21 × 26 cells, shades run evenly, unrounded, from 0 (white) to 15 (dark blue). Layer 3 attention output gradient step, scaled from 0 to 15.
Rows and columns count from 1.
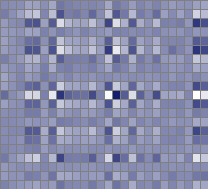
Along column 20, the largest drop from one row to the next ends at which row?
12
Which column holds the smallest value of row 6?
15
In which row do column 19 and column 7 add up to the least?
11
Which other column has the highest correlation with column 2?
1
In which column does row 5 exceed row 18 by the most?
25
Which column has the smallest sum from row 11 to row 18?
6
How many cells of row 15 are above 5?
23
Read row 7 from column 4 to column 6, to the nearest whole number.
5 5 8
